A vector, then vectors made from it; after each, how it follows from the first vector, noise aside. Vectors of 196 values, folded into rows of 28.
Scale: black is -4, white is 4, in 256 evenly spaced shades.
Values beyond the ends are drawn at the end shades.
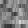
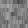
reversed, shrunk.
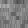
reversed, shrunk.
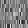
sign-scrambled.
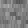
reversed, shrunk.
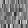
sign-scrambled.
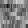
reversed, negated.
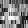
wrapped around, scaled up.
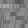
reversed, shrunk.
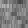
reversed, shrunk.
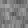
reversed, shrunk.
